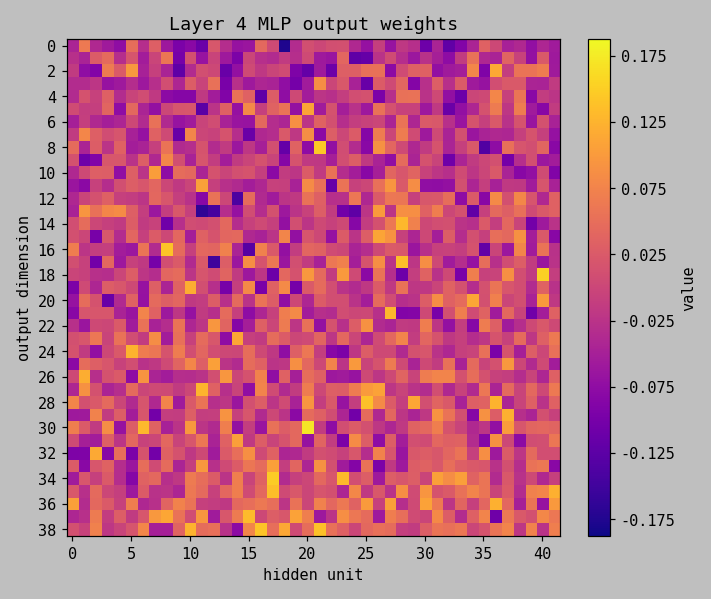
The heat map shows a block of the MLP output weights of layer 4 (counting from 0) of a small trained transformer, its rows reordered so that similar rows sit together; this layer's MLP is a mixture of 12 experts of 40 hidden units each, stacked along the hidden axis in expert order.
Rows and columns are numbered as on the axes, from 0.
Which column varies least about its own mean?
4
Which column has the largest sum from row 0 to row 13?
28
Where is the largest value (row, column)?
30, 20
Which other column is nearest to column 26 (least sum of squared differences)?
38
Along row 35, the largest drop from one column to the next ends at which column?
18
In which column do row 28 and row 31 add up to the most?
36
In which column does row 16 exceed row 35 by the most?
8
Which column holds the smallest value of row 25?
0
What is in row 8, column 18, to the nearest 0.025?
-0.125
